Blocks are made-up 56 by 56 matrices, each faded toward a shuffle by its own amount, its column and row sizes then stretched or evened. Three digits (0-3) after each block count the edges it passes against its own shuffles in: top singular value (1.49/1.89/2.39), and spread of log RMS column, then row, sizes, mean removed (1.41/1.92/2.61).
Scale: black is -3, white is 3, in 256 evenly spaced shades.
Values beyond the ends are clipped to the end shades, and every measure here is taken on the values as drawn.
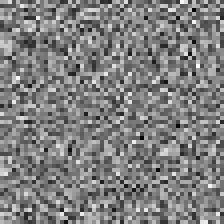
2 0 1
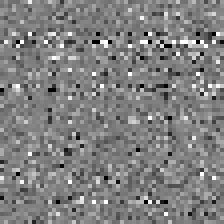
0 1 3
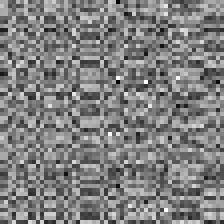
3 0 2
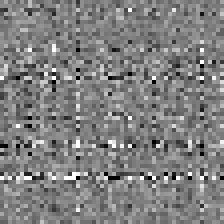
2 2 3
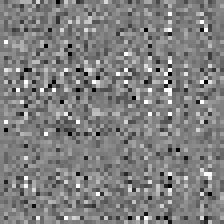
1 3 2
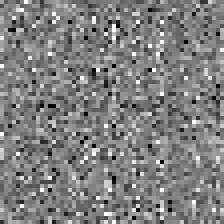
0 2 0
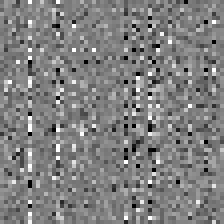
1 3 1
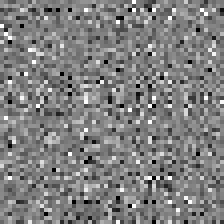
2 1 1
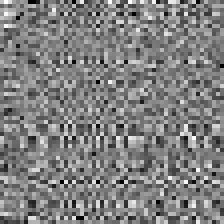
3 1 3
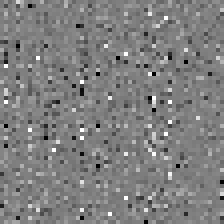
0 2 0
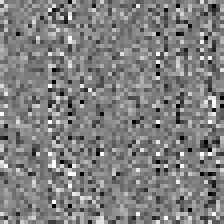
0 3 1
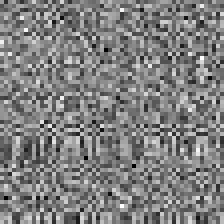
3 1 1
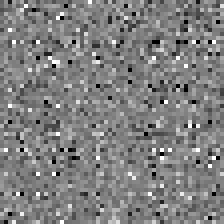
0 1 2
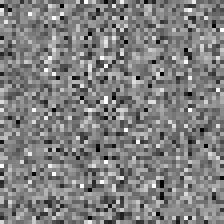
1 2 0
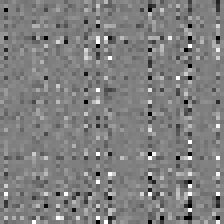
2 3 2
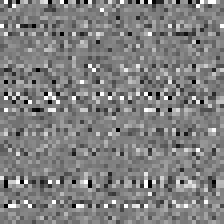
2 0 3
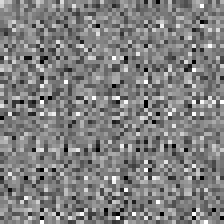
3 1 2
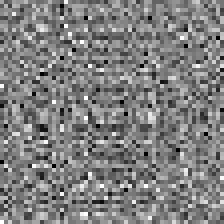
3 1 0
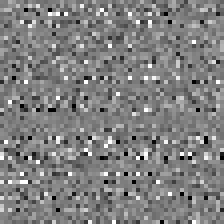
0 0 3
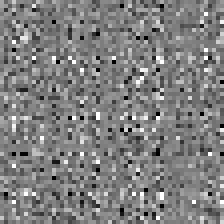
1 3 2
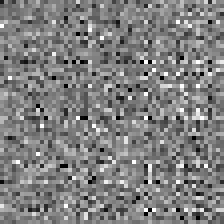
2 1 2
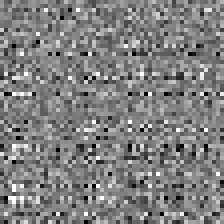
2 1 3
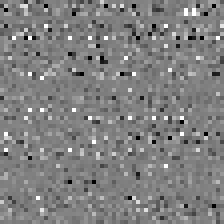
0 0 3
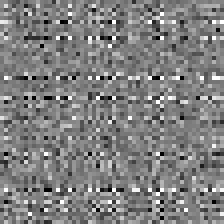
3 2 3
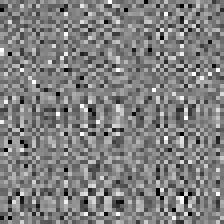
3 2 1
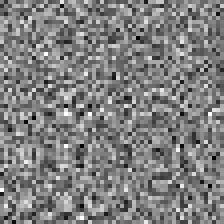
2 1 0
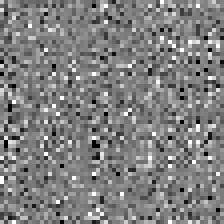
2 2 0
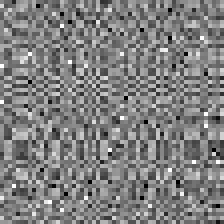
3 0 0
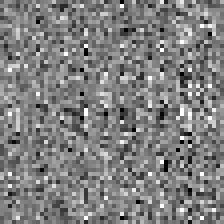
1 3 0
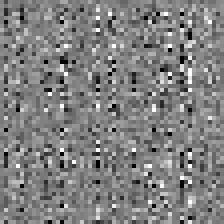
2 3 2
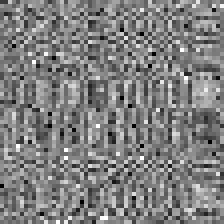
3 1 0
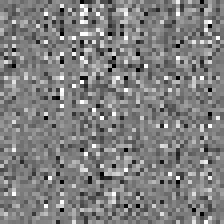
1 3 1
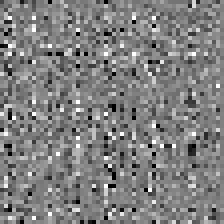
1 3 2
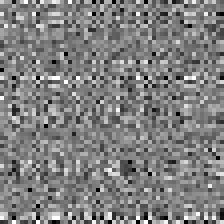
3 1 3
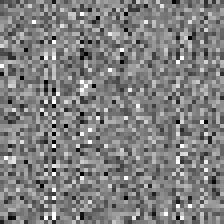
2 2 0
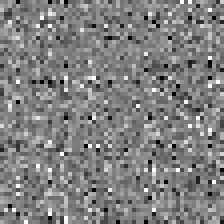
0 2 1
